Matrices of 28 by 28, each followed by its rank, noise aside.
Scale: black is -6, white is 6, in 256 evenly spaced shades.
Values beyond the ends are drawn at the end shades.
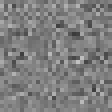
six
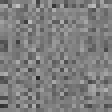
three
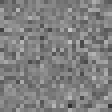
six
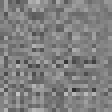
three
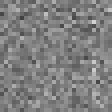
eight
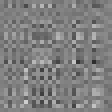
two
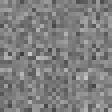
six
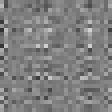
two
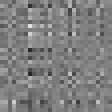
two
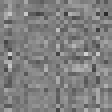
three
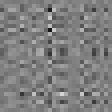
two
